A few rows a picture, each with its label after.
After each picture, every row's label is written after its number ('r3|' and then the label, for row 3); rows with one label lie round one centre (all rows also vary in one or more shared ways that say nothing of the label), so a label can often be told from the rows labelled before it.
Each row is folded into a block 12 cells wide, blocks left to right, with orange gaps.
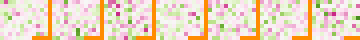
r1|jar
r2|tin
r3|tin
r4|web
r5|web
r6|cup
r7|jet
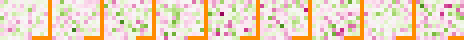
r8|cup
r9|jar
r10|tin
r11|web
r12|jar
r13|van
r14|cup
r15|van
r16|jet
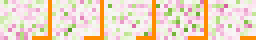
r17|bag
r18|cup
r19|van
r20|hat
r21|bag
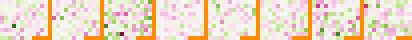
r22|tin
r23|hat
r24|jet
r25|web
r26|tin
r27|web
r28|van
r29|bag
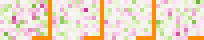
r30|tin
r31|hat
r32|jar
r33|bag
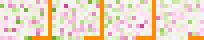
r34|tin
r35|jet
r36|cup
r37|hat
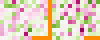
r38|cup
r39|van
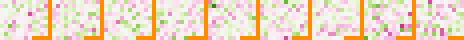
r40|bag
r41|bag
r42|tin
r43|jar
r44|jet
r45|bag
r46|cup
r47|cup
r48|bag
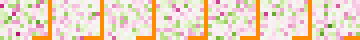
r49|jar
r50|van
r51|cup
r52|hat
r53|hat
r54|cup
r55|van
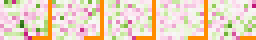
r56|web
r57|hat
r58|hat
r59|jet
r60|web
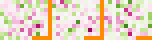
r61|cup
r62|cup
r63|hat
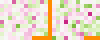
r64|van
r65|tin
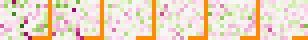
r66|web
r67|cup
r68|jet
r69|bag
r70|cup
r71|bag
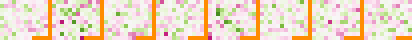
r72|cup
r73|web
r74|web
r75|jar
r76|web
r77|bag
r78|van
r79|web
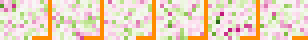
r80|cup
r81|hat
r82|jar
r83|hat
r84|bag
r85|bag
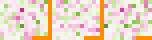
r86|cup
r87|hat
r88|van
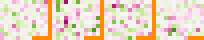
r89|bag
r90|jet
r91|jet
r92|cup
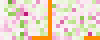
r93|jar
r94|tin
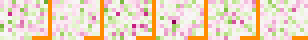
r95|jet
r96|van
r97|web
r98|cup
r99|jar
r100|jar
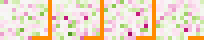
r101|jar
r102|hat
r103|web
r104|van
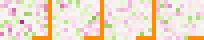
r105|bag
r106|jet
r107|van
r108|jet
